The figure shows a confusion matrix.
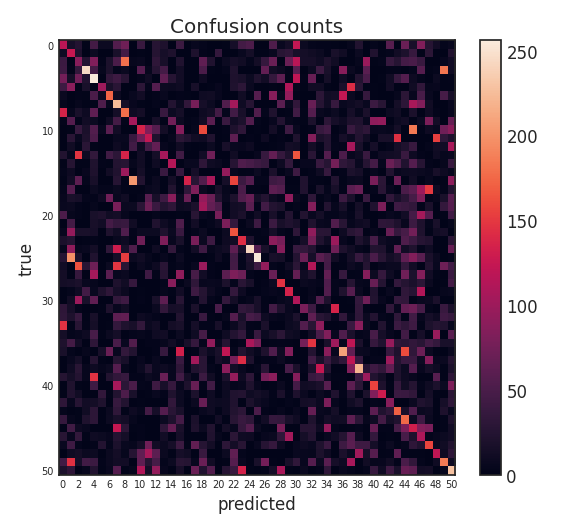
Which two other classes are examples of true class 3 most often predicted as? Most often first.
49, 36
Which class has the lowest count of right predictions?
15
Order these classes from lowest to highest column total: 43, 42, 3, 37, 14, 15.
3, 14, 42, 15, 43, 37
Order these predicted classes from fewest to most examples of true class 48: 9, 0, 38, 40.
0, 9, 40, 38
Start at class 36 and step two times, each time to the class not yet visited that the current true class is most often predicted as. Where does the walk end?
37
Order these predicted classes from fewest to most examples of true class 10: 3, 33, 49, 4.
3, 33, 4, 49
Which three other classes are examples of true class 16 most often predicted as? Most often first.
9, 22, 19
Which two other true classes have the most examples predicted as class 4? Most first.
39, 27
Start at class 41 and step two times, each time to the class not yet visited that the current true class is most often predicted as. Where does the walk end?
7
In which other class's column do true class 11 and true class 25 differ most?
1
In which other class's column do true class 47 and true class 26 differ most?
2
